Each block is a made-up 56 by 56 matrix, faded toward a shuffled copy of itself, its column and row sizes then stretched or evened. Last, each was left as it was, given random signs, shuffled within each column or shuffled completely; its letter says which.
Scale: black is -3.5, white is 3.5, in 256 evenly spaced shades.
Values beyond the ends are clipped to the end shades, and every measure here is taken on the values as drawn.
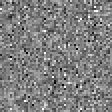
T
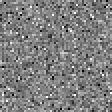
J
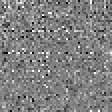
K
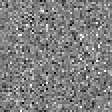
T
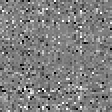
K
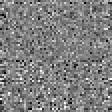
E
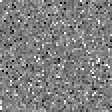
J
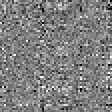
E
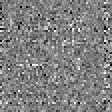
K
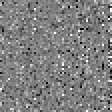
T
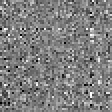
K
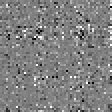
K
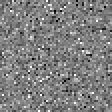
J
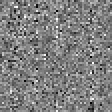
T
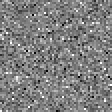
J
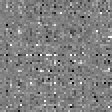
E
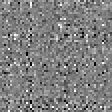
E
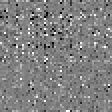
K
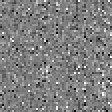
T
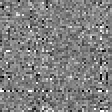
K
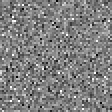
J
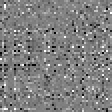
E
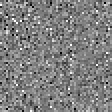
T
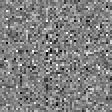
K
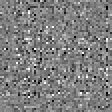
K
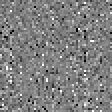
T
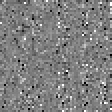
T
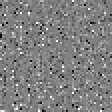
T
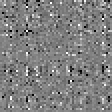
E
